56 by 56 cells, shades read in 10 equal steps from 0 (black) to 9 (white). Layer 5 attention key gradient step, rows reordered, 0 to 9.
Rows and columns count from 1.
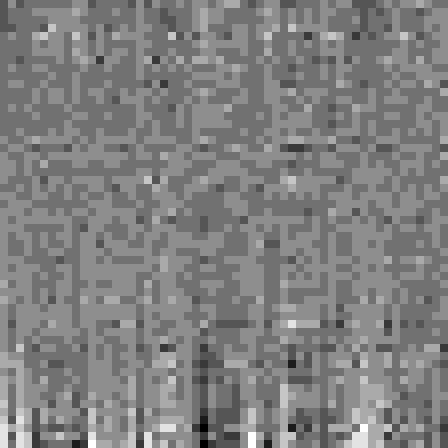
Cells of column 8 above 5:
2
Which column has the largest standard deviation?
26
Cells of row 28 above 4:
28
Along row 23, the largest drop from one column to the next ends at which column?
20
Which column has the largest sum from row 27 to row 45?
1
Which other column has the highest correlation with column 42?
22
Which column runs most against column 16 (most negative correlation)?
29
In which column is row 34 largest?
21
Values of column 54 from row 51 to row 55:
3 4 3 4 3
